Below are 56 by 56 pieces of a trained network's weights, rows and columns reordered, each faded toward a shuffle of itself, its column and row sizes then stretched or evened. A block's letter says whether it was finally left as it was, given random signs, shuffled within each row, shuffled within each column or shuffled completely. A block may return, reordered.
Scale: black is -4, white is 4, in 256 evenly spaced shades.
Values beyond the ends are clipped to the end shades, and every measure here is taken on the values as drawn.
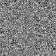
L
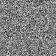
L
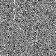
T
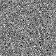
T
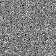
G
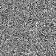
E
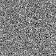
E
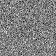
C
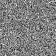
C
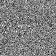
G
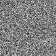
T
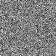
T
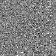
E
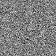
G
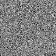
E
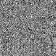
L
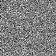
T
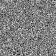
G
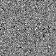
E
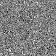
G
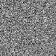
G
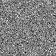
C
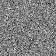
T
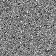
C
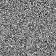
G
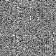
L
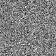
T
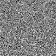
E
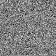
G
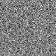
L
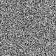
T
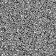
G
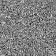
G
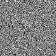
E
